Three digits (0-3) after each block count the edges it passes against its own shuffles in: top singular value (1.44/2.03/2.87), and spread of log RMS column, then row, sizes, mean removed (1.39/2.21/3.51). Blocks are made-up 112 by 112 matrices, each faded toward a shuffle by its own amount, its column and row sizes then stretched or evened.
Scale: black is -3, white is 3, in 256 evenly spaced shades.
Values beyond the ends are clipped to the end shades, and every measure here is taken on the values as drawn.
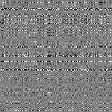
3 1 3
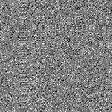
2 0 0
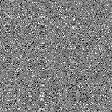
2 0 1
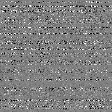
0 1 3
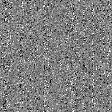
1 2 0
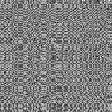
3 0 0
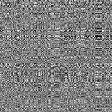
3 1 3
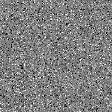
1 1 1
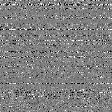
2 0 3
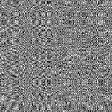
3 2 0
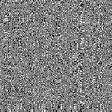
2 2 0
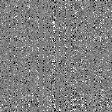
1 3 2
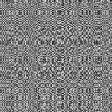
3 3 1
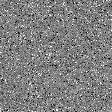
0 0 1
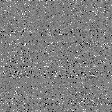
0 1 2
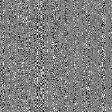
2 3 0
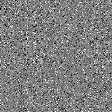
1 1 0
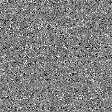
0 0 2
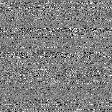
1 0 3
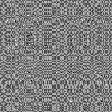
3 1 0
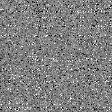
0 1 2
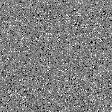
0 1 1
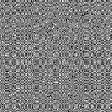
3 1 2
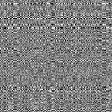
3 1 3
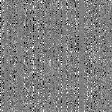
0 3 1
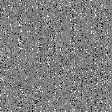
1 2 0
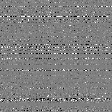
2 1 3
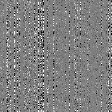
2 3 0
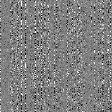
2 3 0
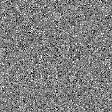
1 1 1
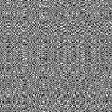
3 1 2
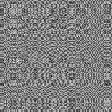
3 1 0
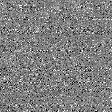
1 0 2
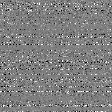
0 1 3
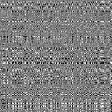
3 2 3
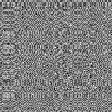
3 0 0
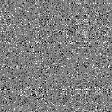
2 1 2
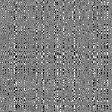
3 3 2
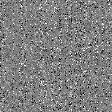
0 2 0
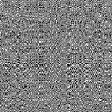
3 2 2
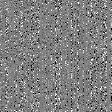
1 3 0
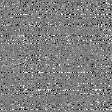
1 2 3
